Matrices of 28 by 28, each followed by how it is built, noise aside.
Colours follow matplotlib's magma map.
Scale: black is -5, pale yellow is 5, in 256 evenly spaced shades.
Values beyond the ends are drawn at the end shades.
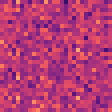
repeating rows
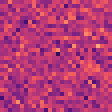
Toeplitz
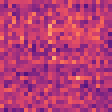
blocks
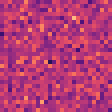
repeating columns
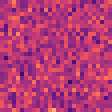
blocks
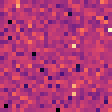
sparse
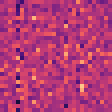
uneven columns
